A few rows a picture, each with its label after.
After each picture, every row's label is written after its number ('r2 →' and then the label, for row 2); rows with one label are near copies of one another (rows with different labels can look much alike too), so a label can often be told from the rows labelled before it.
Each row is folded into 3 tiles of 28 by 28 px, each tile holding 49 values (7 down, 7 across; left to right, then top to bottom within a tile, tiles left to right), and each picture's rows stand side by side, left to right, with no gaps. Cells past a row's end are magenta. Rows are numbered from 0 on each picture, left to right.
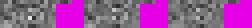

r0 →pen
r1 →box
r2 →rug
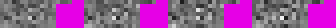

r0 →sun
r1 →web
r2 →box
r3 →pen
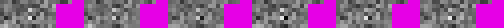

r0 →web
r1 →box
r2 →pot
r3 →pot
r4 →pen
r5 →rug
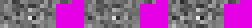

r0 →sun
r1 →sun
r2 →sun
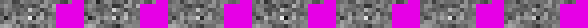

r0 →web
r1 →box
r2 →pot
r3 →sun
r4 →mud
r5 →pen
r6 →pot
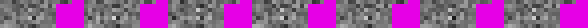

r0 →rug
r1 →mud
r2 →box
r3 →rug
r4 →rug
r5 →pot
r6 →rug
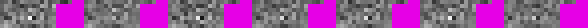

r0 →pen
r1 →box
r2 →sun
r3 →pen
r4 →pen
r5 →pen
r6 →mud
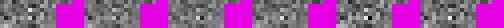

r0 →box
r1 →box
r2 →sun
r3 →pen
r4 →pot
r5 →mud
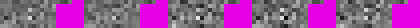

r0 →web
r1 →pen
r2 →mud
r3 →pot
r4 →box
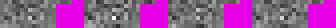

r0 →sun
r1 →pen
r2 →box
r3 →mud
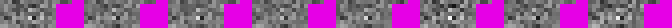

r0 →sun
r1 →pot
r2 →web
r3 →rug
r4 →pen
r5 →sun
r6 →pot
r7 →pen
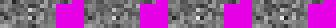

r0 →box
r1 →web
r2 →web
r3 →sun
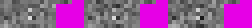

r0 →web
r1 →sun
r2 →pot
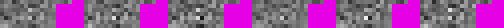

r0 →box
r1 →mud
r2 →pot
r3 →pen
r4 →pen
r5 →box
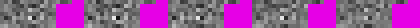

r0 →sun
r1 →sun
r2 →mud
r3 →pen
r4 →rug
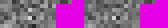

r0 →rug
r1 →pen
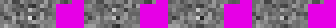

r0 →sun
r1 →rug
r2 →pot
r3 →mud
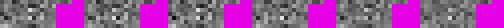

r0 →box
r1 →sun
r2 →box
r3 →mud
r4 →box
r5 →web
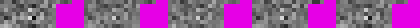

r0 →pot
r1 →pen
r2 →sun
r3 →rug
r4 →pot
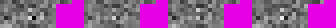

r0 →pot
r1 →mud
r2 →box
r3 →web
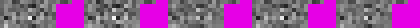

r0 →mud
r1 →sun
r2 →box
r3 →mud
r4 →mud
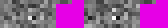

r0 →sun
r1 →web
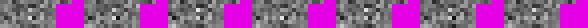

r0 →sun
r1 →web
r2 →box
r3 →mud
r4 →box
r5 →pot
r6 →box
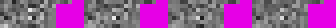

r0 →box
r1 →pen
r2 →rug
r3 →web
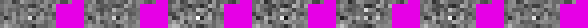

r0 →mud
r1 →sun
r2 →pen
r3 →sun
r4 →box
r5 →sun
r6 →mud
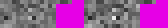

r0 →rug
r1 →web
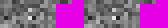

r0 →web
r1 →web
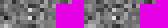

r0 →box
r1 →rug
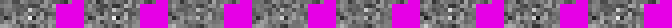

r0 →web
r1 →sun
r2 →box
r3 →rug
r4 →box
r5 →box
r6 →pot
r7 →web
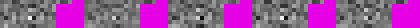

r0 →mud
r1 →pen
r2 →pot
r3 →mud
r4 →rug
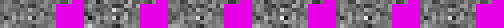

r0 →mud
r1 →box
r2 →rug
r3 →sun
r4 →mud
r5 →mud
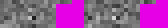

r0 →pot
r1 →mud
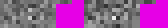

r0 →sun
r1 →pen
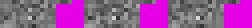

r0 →rug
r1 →web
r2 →pen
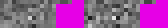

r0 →pen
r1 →mud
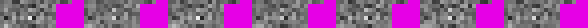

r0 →mud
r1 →web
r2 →pen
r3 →pot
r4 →sun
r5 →rug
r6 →mud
